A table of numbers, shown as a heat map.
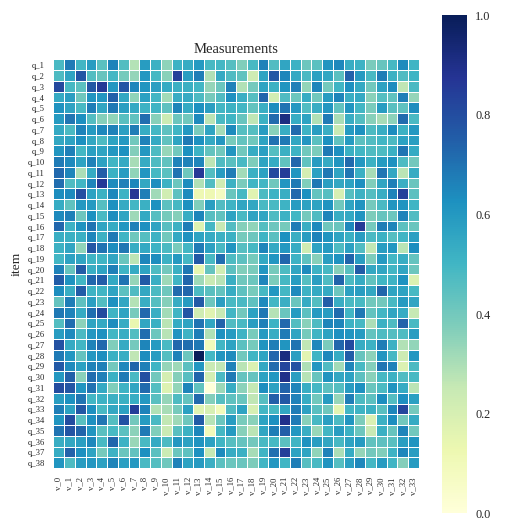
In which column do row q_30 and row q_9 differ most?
v_21
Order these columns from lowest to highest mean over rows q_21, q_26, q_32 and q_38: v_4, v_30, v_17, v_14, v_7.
v_14, v_17, v_7, v_30, v_4
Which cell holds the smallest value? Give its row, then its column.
q_31, v_14
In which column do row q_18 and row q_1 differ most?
v_32
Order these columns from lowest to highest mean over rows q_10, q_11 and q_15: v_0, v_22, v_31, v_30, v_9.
v_9, v_31, v_30, v_22, v_0
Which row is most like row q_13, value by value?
q_33
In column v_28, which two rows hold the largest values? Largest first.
q_16, q_20
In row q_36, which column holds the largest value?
v_5
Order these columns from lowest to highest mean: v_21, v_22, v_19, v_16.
v_16, v_19, v_22, v_21
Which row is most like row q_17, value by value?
q_36
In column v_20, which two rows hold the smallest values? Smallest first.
q_4, q_24
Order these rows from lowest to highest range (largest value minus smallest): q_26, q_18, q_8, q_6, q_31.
q_8, q_26, q_18, q_6, q_31
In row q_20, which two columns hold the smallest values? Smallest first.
v_13, v_15
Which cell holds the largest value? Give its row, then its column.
q_28, v_13
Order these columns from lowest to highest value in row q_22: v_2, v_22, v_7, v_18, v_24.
v_18, v_7, v_24, v_22, v_2
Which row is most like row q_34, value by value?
q_30
